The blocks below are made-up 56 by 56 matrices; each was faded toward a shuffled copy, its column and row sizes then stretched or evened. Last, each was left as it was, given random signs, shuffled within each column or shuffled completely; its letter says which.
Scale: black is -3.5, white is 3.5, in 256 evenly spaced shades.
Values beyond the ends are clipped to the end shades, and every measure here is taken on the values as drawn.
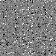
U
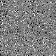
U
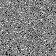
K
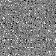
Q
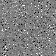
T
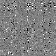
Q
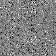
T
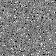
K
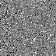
T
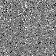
U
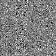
T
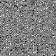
Q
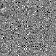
Q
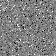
K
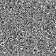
Q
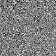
U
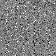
T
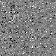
Q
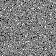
K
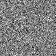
K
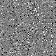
T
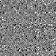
Q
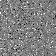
K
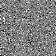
T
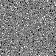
K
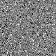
T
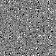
U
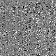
U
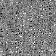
Q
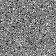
K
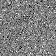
K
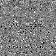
U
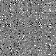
Q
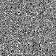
U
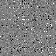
Q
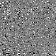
U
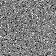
K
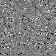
U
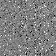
T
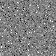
K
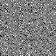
U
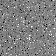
K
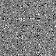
U
